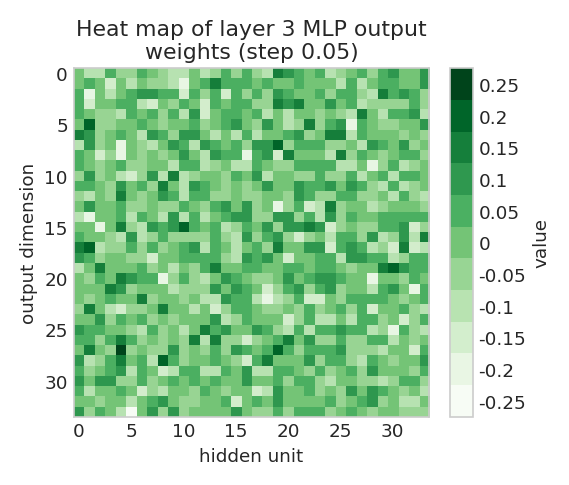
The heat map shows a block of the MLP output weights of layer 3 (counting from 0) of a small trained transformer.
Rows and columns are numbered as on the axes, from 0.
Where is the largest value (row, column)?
27, 4
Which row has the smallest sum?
9
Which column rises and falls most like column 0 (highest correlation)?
11
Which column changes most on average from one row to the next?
1
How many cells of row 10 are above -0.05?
18
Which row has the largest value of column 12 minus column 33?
25
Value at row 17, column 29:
-0.05
